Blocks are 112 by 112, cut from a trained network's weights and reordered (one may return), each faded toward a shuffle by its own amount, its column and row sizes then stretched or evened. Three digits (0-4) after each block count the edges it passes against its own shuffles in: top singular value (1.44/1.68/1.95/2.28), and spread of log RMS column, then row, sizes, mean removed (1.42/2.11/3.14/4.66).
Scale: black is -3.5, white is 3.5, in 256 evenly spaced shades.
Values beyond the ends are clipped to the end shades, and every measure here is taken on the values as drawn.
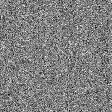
0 0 0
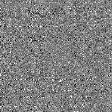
1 2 2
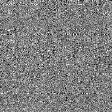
1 1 2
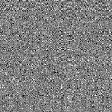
4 1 2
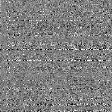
3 2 3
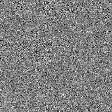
0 1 1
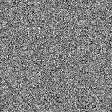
2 0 0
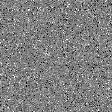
1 1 0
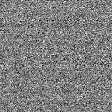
3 0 1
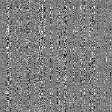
4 4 1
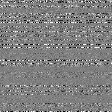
1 0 4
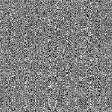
4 3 0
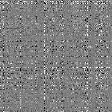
3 3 3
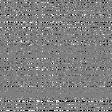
1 2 4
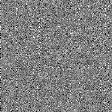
1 2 1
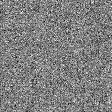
0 0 0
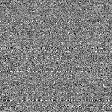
3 0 2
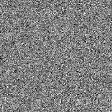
2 1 0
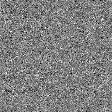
0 1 1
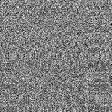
4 0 0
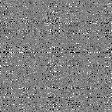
3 2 3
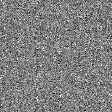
0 2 0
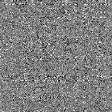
1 2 2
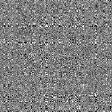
4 3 2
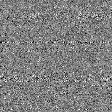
2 0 2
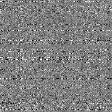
1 1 3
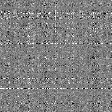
2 2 3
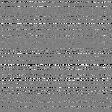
2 1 4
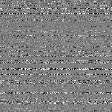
3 1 4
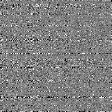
3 2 3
